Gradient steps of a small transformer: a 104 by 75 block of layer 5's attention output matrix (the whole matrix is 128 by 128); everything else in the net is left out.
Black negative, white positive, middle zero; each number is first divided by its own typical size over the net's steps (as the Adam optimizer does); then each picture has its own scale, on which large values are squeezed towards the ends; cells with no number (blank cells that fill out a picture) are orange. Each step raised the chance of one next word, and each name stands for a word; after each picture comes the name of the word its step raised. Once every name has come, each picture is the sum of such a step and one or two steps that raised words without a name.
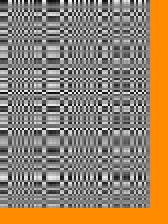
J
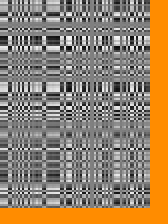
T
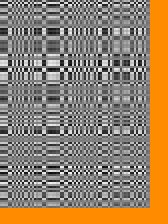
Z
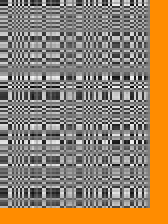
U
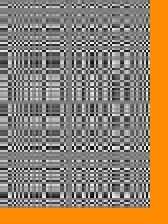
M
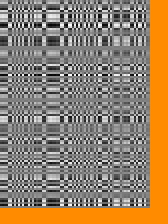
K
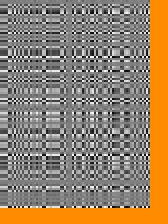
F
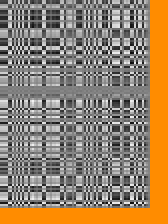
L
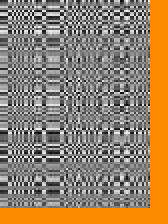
J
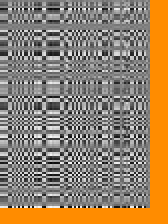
F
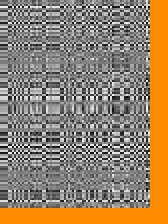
M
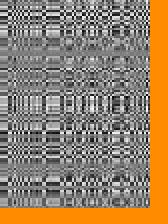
J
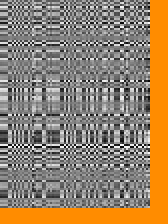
M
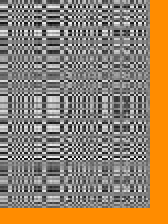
L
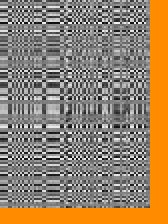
F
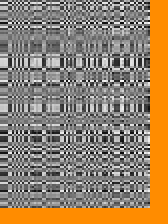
Z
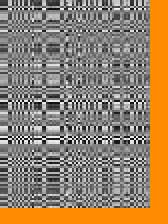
U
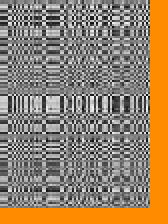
L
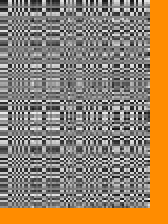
J
